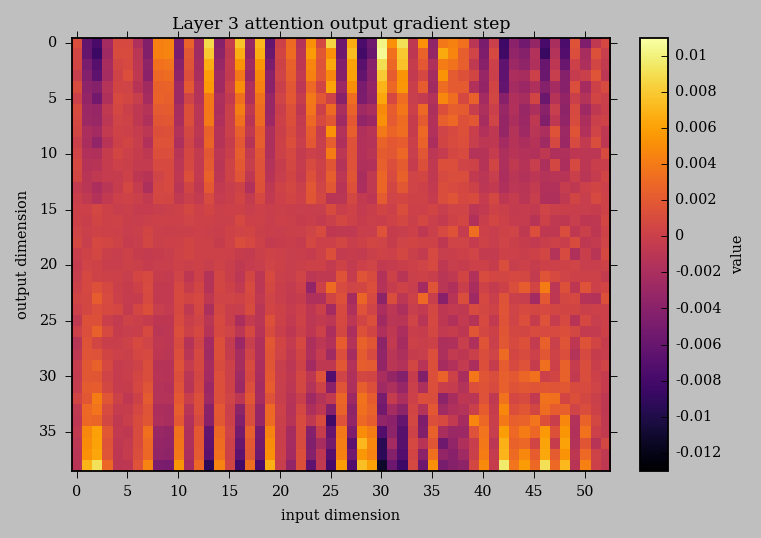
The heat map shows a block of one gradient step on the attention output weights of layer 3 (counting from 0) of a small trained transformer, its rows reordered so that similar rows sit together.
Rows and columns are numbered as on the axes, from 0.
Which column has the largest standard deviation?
30
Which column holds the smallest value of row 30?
25
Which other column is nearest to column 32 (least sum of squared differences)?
13
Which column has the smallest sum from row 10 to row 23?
47
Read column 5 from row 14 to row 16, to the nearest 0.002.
0 0 0
